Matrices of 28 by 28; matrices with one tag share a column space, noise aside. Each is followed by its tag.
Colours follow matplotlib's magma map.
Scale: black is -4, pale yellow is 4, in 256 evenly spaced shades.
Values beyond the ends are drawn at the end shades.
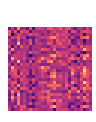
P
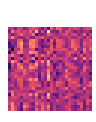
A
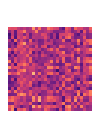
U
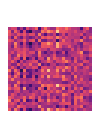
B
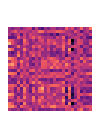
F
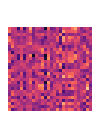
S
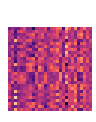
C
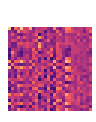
B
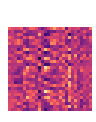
P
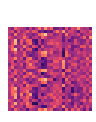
F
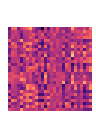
C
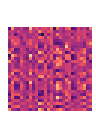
S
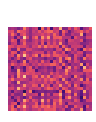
P
